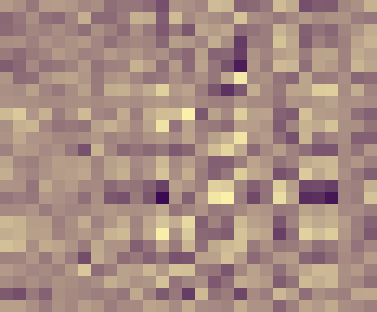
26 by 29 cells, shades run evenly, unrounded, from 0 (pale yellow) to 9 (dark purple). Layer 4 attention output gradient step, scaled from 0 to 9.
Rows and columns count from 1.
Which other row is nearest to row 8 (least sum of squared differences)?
14
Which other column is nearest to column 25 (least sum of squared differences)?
26
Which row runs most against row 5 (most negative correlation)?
12
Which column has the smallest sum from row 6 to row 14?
13
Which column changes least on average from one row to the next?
27
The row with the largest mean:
17
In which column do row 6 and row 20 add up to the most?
18
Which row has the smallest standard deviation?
9
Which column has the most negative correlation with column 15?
16
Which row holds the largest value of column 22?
20
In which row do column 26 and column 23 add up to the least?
8
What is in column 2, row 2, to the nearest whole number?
5
